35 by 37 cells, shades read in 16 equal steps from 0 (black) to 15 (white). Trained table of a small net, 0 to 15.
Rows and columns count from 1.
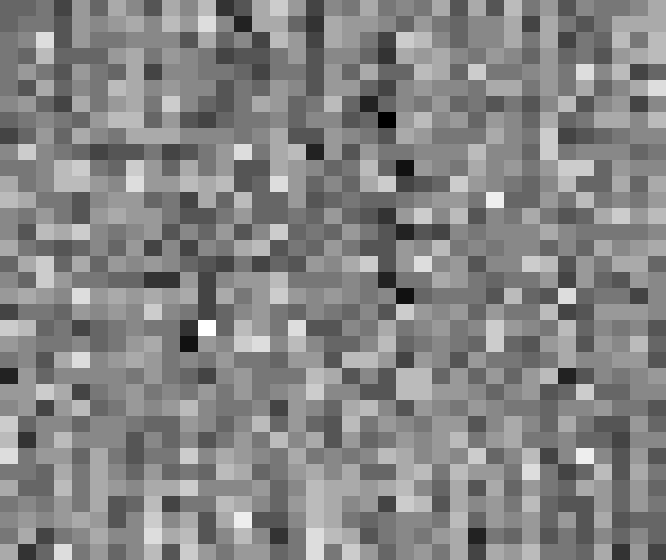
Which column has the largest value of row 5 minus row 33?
33
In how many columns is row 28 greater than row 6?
13
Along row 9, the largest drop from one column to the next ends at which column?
32
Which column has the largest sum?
24
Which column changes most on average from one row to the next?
5
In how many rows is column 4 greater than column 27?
20
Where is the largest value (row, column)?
21, 12
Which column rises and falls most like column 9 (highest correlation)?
18
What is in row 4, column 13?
4
